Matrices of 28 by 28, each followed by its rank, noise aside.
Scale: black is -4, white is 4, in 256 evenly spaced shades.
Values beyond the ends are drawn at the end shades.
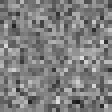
four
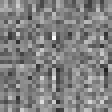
four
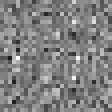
four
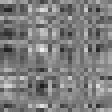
two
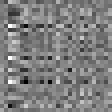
two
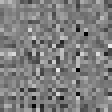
four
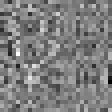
four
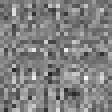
four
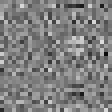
four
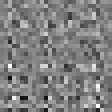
three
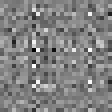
three
